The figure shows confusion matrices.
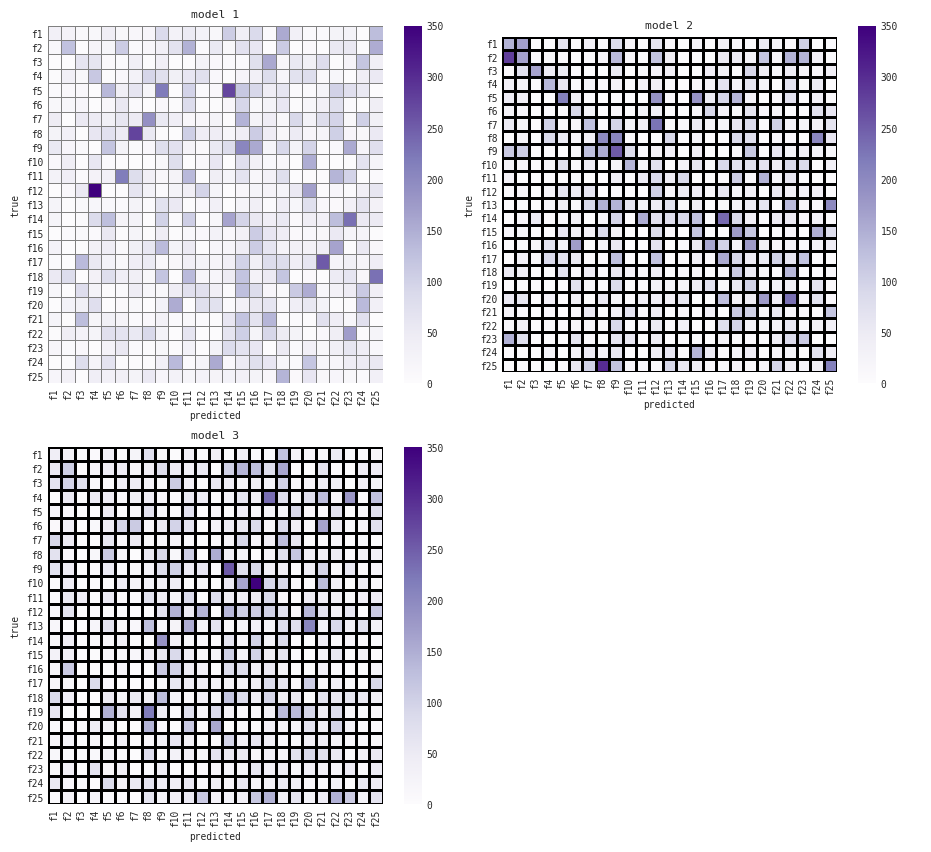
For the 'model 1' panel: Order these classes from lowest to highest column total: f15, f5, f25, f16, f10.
f10, f5, f25, f16, f15
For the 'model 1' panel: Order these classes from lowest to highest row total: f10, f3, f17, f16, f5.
f10, f3, f16, f17, f5
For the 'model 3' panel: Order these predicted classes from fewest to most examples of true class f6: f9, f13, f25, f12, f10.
f12, f13, f9, f25, f10
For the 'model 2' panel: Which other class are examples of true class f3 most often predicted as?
f19
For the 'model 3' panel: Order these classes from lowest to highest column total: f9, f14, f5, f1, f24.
f24, f1, f5, f9, f14
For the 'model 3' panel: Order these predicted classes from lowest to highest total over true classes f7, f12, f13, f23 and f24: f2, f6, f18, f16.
f6, f2, f16, f18
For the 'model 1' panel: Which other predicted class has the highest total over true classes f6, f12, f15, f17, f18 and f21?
f4
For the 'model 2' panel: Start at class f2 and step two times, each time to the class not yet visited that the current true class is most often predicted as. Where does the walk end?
f23
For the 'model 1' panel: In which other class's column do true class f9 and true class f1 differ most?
f15
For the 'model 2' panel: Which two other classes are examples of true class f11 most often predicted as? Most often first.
f20, f18
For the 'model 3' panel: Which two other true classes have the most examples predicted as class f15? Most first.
f10, f2
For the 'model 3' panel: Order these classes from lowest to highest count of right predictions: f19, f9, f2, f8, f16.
f16, f8, f9, f2, f19
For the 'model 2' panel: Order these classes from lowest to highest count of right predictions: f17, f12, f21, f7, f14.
f21, f14, f12, f7, f17
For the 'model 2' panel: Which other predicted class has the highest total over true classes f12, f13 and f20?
f22
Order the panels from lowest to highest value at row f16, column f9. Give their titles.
model 2, model 3, model 1
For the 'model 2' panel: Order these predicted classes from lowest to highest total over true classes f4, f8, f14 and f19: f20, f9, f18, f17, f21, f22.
f20, f21, f22, f18, f17, f9
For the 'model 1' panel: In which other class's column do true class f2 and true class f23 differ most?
f25
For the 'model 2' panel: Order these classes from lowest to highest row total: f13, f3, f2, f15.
f3, f15, f13, f2
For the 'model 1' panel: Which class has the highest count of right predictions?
f14
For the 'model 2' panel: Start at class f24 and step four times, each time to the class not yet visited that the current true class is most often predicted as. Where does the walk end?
f9
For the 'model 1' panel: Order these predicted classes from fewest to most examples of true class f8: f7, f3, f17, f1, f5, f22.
f3, f1, f17, f5, f22, f7
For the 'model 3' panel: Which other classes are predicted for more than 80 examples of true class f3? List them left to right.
f2, f10, f18
